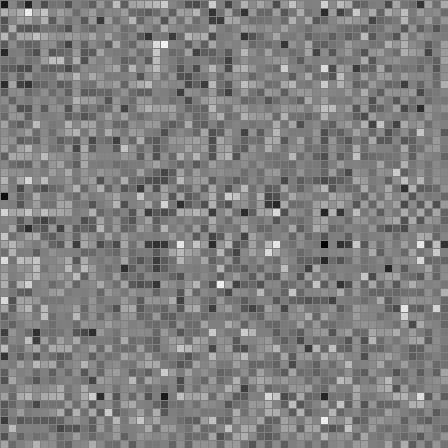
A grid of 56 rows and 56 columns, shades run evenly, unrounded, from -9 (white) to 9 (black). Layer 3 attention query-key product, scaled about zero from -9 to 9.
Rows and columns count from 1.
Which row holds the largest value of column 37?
46
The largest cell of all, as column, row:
41, 31
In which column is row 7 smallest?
20
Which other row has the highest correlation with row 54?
29
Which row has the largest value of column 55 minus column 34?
52
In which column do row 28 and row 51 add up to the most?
5
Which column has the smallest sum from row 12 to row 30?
1
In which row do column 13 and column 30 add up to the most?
50
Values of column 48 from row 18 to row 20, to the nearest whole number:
3 0 1
